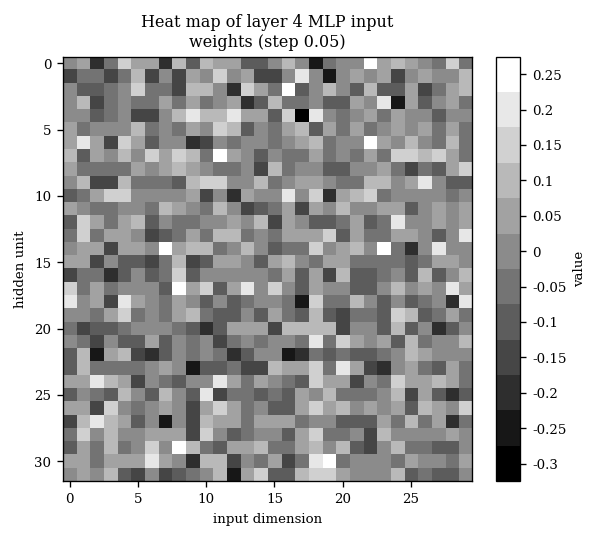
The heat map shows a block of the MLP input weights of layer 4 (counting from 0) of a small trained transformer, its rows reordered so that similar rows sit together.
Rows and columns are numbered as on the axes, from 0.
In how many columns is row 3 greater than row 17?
8
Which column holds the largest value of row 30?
19
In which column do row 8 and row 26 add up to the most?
29
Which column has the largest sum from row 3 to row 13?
11
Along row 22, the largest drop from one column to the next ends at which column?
2
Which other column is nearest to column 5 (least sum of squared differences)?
21
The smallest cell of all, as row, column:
4, 17
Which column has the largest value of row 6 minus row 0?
18
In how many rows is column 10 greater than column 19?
17
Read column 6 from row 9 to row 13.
-0.05 0 -0.05 -0.1 -0.15
